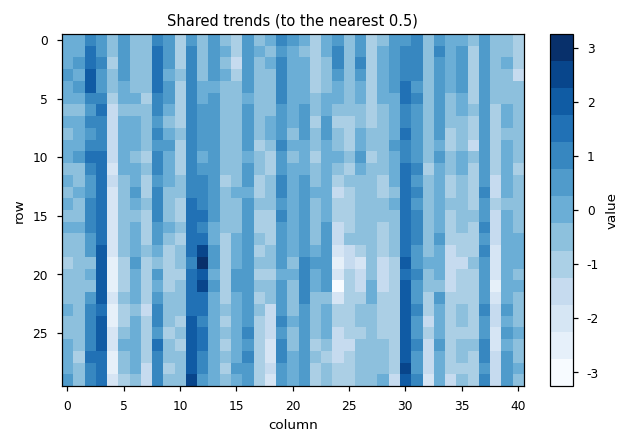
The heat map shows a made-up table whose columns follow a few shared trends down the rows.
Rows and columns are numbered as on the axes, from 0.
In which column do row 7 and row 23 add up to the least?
4
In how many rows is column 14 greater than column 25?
17
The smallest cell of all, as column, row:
24, 21
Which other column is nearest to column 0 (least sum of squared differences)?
20
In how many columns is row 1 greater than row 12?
18
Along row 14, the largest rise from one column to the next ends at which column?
11
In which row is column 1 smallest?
27
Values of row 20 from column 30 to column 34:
1.5 1 -0.5 0 -1.5
